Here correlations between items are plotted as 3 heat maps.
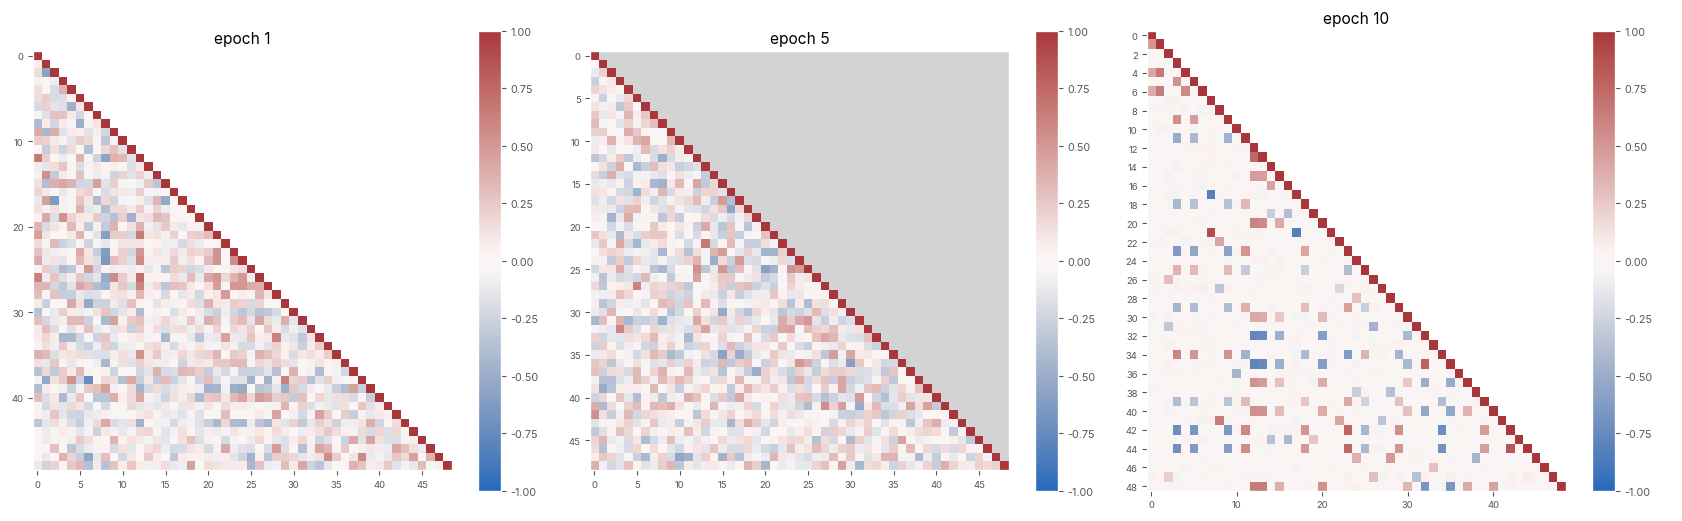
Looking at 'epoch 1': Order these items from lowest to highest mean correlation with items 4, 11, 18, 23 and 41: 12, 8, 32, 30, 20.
8, 32, 30, 12, 20
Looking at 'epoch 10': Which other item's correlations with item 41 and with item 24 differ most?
8
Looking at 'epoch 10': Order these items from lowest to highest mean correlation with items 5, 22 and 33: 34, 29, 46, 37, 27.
29, 27, 37, 46, 34
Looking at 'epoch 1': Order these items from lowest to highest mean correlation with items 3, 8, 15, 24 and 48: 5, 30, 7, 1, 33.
33, 1, 5, 30, 7
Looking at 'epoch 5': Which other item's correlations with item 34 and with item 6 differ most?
47
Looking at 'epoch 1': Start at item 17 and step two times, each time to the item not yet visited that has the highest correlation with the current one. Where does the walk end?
14
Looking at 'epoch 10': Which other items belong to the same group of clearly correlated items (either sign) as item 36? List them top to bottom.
10
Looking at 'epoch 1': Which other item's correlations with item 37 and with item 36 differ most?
39
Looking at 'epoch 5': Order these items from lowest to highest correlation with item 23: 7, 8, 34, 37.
8, 37, 7, 34
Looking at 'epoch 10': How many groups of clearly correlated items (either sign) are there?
10
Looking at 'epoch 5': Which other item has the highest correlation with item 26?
12
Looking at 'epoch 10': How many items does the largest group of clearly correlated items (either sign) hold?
12
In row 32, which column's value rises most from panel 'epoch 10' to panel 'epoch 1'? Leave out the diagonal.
12
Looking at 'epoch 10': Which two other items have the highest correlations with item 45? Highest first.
28, 24
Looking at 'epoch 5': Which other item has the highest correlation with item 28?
35
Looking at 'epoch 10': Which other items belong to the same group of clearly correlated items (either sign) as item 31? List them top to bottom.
2, 26, 47
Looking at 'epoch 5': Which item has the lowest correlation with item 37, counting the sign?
19
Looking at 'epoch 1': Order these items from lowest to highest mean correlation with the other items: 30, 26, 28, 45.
30, 45, 28, 26
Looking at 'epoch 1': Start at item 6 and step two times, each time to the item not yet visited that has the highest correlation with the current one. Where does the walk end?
27
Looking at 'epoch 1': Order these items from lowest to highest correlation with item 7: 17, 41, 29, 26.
17, 29, 26, 41
